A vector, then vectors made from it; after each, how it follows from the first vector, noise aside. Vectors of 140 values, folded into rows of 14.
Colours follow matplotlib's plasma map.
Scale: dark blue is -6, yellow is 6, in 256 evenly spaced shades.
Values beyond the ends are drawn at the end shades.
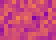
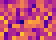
reversed, scaled up.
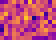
scaled up.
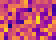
reversed, scaled up.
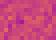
reversed, shrunk.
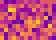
reversed, scaled up.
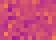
reversed, negated, partly zeroed.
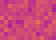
reversed, shrunk.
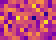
scaled up.
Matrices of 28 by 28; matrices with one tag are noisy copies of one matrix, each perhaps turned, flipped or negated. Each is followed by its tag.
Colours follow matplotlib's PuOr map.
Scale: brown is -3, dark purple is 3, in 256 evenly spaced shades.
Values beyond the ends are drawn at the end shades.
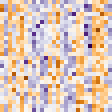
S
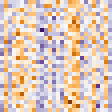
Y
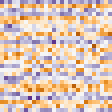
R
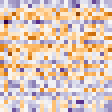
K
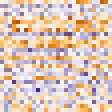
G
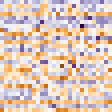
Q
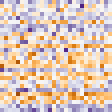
K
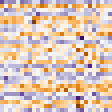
R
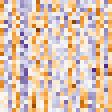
R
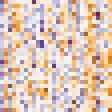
Q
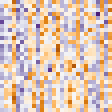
Q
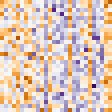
K
